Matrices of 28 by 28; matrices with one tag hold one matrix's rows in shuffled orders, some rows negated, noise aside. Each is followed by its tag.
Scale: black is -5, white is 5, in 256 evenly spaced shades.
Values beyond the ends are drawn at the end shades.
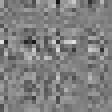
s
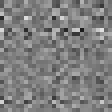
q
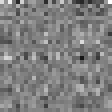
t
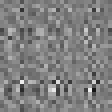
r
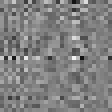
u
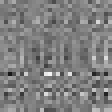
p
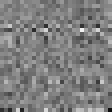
t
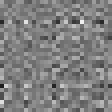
q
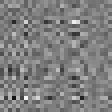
u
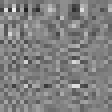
u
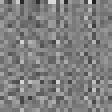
r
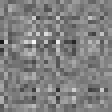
s
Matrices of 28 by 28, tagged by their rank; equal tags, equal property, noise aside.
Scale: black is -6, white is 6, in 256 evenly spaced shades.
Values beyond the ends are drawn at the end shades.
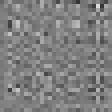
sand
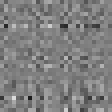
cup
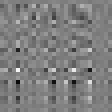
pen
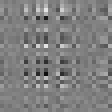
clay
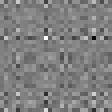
pen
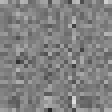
sand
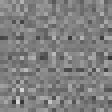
sand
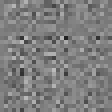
sand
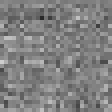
sand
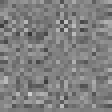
sand
